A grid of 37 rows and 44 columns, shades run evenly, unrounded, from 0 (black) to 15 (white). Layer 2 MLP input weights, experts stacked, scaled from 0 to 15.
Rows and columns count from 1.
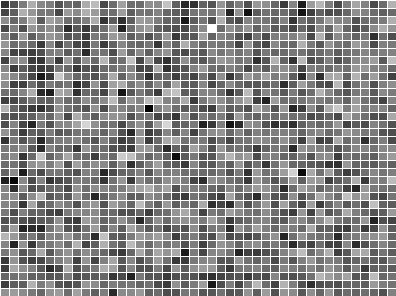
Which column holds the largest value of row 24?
17
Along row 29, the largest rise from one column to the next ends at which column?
27
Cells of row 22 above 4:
39
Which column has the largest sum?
16
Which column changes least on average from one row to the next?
25
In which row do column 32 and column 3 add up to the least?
11
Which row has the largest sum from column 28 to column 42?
10
